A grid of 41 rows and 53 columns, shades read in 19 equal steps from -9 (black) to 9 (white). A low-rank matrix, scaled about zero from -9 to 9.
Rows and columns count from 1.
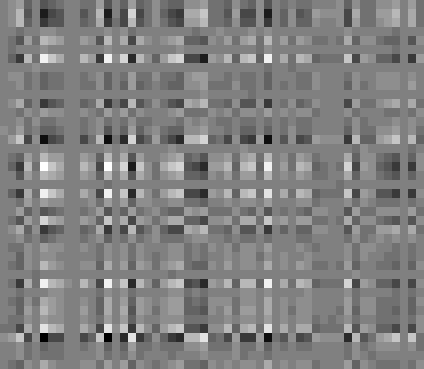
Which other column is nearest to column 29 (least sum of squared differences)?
38
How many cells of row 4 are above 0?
8
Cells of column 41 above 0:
5
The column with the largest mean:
6
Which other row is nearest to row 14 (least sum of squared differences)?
27
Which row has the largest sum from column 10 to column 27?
19
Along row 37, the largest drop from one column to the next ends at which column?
17
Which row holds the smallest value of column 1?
37
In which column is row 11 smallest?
32
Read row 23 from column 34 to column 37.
2 0 0 0
